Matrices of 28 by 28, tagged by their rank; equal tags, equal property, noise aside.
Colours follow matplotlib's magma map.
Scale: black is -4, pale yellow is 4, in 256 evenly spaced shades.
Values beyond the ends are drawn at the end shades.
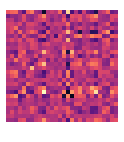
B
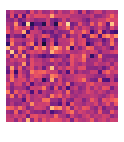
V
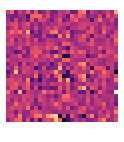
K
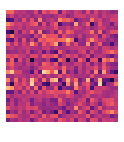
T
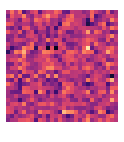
V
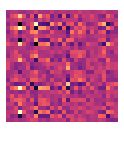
B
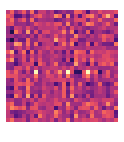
T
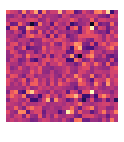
K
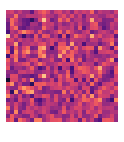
K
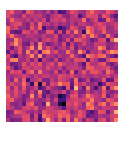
K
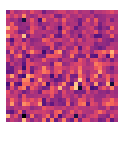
K
